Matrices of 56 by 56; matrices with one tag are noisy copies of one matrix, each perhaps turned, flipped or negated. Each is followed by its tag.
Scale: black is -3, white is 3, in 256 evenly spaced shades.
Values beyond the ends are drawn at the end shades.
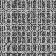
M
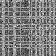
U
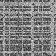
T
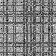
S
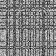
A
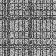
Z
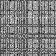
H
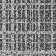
T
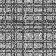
S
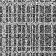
T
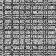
M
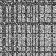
T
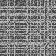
A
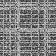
Z
